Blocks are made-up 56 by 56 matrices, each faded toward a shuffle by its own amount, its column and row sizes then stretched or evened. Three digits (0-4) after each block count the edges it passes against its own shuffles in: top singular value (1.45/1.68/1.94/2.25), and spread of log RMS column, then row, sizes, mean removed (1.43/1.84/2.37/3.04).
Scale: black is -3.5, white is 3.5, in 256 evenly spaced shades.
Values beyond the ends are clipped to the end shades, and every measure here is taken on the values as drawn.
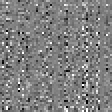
2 4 1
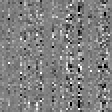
1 4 0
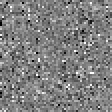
0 2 0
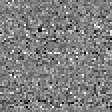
0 0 2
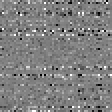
3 1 4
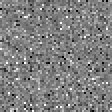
0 0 1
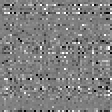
4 1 4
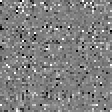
1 1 2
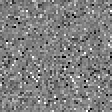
0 0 0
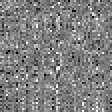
3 3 0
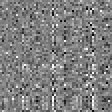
4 3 1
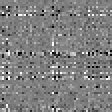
3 2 4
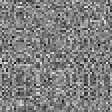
4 0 1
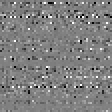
0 0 4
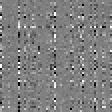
4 4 2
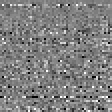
2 0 4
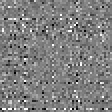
3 2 3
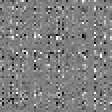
1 4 3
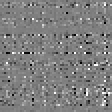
2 2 4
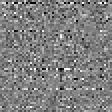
3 1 3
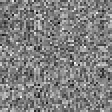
3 0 0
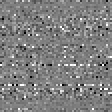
0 0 4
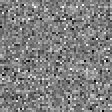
0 0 2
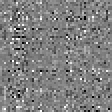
0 3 3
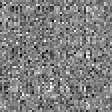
3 1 1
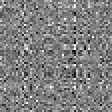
4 3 0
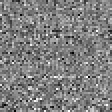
1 0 3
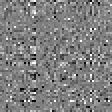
4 2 2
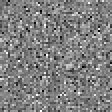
2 0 0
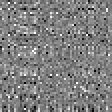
4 2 2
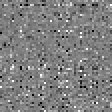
2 2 2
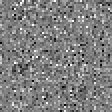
0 2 1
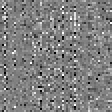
3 3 0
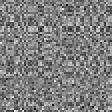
4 0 2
